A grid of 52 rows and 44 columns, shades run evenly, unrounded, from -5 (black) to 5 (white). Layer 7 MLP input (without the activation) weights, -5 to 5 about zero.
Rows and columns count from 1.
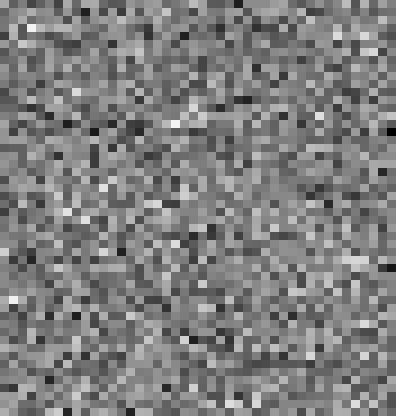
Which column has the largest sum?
9
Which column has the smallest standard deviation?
30
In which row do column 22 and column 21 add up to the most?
25
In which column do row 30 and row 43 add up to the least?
22
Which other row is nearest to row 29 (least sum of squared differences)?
7
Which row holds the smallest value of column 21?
5
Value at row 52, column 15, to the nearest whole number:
-4
